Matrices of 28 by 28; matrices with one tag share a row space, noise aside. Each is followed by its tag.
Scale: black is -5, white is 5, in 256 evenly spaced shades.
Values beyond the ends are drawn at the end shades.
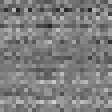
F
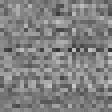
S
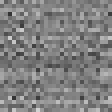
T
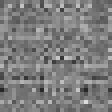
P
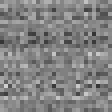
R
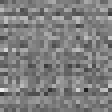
R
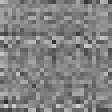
R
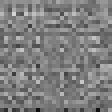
T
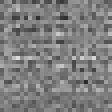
S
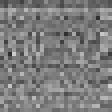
T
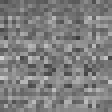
R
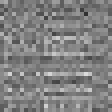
P
